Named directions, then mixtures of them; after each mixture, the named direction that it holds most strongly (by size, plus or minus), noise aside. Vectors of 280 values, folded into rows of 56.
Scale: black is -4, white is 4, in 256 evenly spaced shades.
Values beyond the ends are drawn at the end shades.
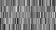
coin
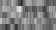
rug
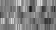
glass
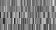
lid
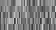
lid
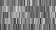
coin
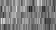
glass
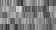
rug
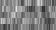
rug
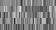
lid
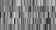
lid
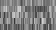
lid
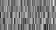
lid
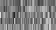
lid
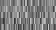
lid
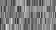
coin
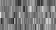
glass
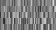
lid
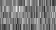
coin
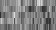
glass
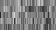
lid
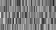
lid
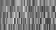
lid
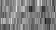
glass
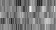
glass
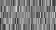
coin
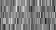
coin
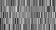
coin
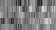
glass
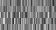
lid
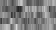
rug
